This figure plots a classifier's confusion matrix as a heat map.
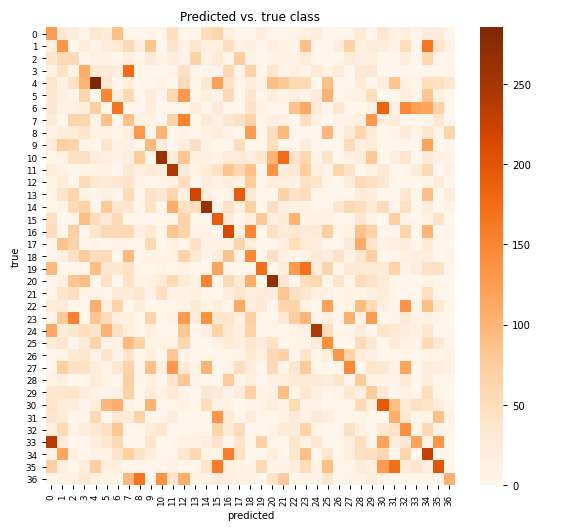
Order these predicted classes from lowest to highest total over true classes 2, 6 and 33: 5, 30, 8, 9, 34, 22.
8, 5, 9, 22, 34, 30
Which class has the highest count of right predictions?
4
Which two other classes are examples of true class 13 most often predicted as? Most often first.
17, 34
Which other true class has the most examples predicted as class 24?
20
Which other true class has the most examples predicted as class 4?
22
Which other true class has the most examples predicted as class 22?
19
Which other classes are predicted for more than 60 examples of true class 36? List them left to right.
7, 8, 10, 12, 21
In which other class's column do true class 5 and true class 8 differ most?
12
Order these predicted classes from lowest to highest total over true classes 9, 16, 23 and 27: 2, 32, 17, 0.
0, 17, 32, 2
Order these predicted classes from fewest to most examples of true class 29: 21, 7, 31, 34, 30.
31, 30, 34, 7, 21
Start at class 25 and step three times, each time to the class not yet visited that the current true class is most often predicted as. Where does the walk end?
18
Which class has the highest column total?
34
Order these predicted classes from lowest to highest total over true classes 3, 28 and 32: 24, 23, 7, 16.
24, 23, 16, 7
